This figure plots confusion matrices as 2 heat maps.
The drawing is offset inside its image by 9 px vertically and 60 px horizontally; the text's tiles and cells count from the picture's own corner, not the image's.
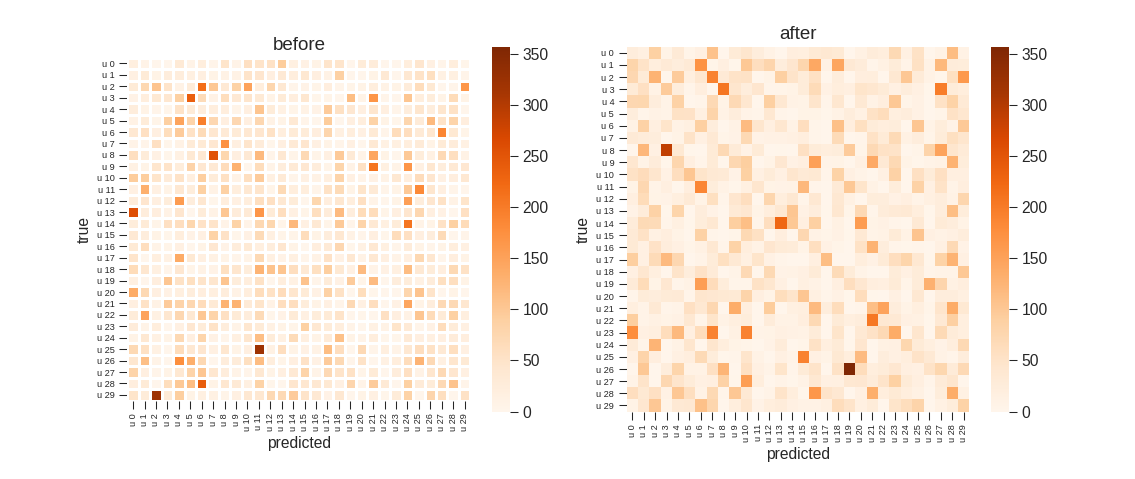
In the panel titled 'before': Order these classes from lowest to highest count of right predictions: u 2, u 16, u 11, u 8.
u 16, u 11, u 8, u 2
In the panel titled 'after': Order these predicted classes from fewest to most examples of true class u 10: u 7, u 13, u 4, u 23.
u 13, u 7, u 4, u 23
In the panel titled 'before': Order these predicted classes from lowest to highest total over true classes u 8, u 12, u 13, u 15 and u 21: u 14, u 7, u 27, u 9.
u 14, u 9, u 27, u 7
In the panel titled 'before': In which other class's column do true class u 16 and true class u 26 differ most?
u 4
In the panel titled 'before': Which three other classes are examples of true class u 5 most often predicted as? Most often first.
u 6, u 4, u 26
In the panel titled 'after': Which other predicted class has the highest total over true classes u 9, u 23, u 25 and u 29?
u 10
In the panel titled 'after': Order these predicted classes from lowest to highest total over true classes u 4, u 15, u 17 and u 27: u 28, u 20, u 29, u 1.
u 29, u 20, u 1, u 28
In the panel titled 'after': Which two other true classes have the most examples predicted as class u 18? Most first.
u 1, u 6
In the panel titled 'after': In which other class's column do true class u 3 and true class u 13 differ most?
u 8
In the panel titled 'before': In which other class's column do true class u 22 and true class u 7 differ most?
u 1
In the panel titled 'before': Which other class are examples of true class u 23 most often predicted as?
u 15
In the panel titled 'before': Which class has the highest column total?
u 11
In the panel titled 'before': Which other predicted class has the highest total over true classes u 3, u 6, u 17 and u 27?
u 5
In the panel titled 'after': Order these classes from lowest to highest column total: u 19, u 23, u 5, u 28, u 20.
u 5, u 19, u 20, u 23, u 28
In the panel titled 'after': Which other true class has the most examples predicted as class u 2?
u 24
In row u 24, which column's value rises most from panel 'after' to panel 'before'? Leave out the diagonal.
u 11
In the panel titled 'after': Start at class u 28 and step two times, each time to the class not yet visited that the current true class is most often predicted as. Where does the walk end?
u 21
